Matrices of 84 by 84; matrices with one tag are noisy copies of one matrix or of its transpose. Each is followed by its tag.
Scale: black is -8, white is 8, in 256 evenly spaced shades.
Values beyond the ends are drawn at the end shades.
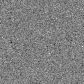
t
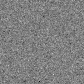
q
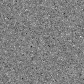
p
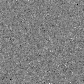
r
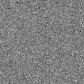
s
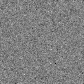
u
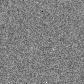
t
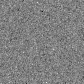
t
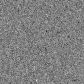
p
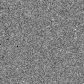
s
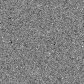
t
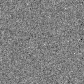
q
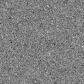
t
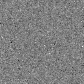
t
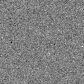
t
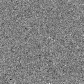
r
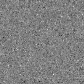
q
